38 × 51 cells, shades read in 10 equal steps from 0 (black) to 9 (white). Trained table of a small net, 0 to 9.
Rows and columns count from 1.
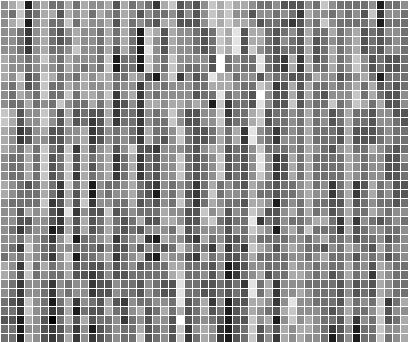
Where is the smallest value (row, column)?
36, 7
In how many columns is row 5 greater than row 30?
24
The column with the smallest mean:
35
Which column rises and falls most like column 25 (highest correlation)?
20
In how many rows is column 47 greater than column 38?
21
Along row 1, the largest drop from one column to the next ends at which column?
4
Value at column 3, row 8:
5
